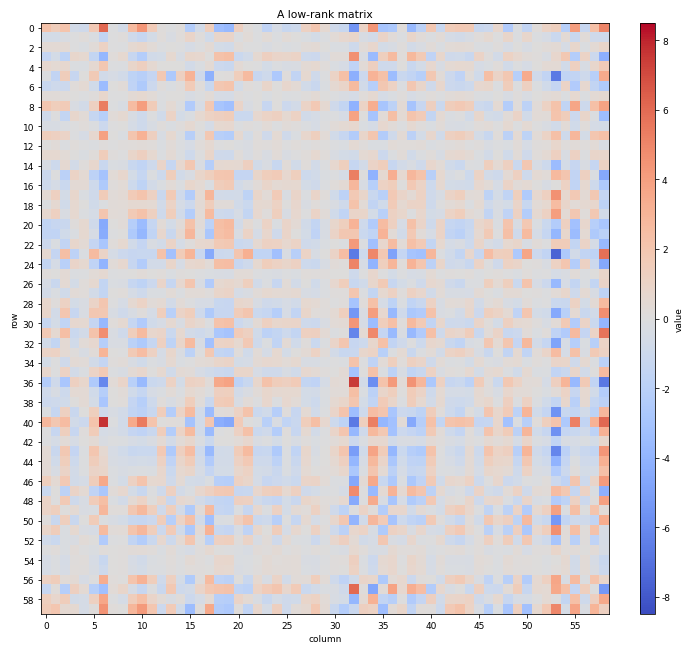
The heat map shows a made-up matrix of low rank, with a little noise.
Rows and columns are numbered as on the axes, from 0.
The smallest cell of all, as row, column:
23, 53
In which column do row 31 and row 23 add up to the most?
58
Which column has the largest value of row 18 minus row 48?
32
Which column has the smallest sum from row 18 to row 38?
6
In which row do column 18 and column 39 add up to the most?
36
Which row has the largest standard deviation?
40
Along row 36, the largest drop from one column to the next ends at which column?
33
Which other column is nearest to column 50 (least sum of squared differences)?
15
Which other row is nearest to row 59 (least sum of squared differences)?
56
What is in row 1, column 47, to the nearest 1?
0
